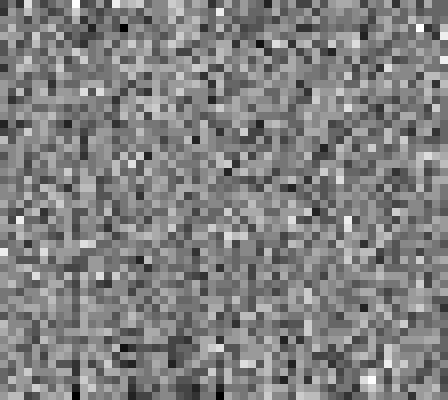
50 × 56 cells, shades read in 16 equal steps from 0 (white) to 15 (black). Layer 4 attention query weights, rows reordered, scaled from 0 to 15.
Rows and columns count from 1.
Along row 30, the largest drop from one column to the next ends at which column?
29
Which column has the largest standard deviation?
28
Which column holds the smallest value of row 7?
10
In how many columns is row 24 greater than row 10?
29
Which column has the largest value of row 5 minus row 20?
55
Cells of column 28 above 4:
41
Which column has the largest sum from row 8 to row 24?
50
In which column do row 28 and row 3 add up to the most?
19
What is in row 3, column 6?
10
